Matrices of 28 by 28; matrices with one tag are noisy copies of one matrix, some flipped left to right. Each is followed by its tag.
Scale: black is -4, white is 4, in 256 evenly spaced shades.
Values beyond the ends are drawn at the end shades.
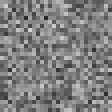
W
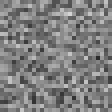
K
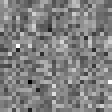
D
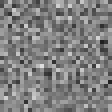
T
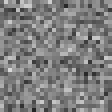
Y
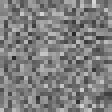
K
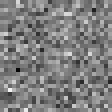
K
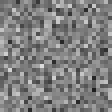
T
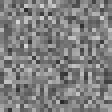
T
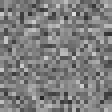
W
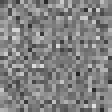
T
